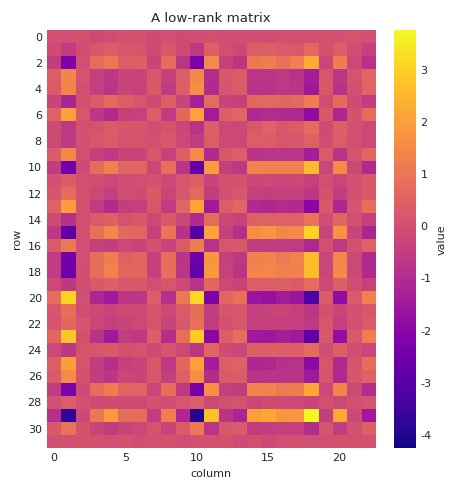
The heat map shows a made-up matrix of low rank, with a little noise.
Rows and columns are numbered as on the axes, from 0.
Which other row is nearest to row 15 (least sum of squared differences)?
18
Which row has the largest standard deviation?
29
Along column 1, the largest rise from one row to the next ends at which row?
30
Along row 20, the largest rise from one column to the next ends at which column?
19
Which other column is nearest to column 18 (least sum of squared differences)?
11
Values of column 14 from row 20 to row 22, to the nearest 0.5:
-1.5 -0.5 -0.5
